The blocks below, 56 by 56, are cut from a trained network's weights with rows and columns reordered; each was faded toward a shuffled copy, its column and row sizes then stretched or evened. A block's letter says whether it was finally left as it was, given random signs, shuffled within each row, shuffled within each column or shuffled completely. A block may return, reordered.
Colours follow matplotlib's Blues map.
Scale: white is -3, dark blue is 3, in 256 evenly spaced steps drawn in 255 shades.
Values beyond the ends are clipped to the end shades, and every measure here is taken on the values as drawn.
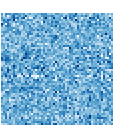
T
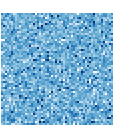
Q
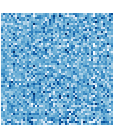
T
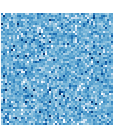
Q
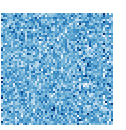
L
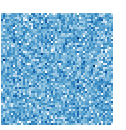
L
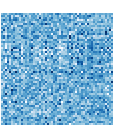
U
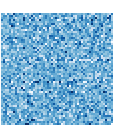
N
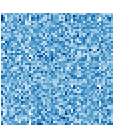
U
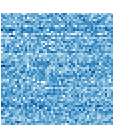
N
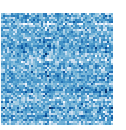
U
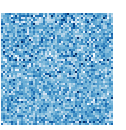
N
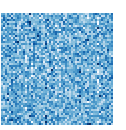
L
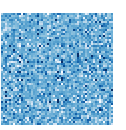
T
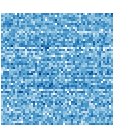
N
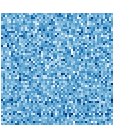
N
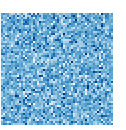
L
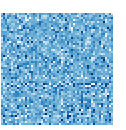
U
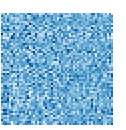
U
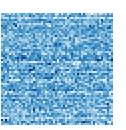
N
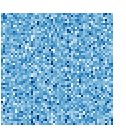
L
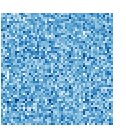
T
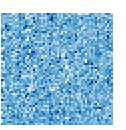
L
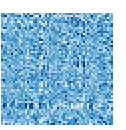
U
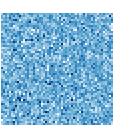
Q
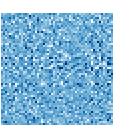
U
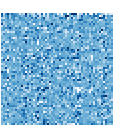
T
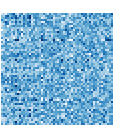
U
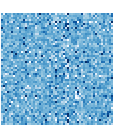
T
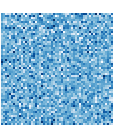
U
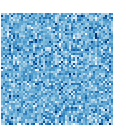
U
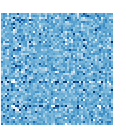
U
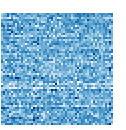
U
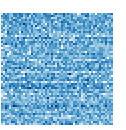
N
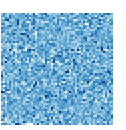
N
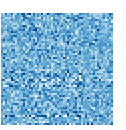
T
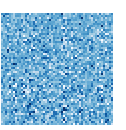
T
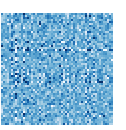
U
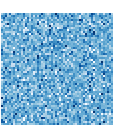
L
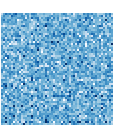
T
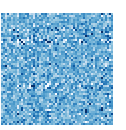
T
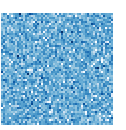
Q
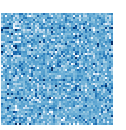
U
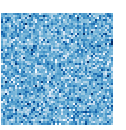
Q
